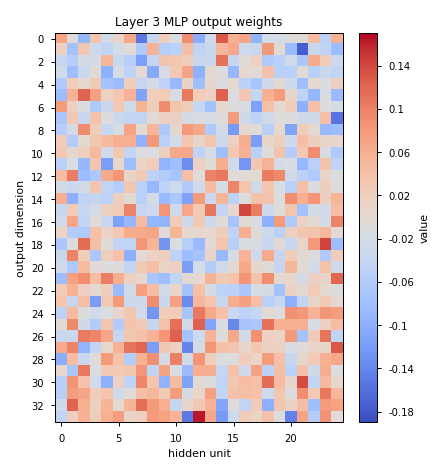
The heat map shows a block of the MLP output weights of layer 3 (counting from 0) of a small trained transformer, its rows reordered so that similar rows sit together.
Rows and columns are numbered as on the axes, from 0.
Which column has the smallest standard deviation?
19
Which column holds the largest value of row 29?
2
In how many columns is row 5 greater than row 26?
11
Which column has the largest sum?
23
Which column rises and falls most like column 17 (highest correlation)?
13
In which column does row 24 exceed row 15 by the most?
21
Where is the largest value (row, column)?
33, 12
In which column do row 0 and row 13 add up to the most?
15
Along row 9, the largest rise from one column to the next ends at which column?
8
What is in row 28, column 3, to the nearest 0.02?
0
